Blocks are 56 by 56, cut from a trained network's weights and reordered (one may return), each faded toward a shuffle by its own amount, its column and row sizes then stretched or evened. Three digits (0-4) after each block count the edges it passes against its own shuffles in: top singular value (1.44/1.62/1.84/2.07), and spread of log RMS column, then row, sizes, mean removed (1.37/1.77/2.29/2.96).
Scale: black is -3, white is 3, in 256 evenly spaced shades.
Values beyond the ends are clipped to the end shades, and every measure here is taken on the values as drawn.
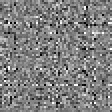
2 2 3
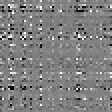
2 4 4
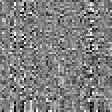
4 4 1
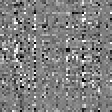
1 4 3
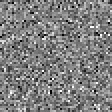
0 0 2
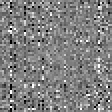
1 4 2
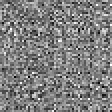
4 1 2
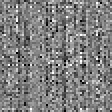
2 3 2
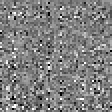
0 3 3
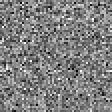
0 0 1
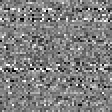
1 0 4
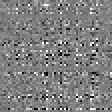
3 3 4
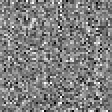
2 2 2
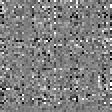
1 4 3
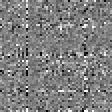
3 3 3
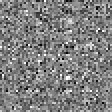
1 1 2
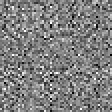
3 2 2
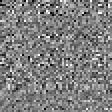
3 0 3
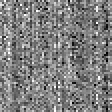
2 2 1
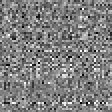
4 1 3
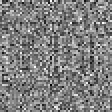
4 1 2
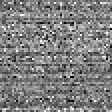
2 1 2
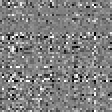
1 3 4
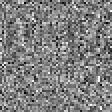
3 1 1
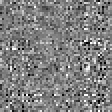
3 3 3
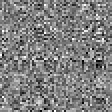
4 2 2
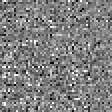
1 2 3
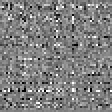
1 2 4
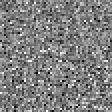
0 0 2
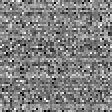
1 1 1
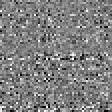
2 2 4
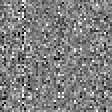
1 3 0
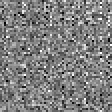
2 2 1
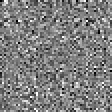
2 2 2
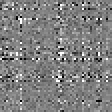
2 3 4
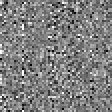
0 3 1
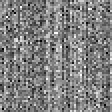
3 0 0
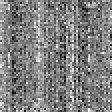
4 3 1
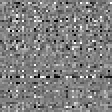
2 3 4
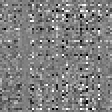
3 4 3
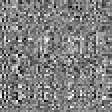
4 2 3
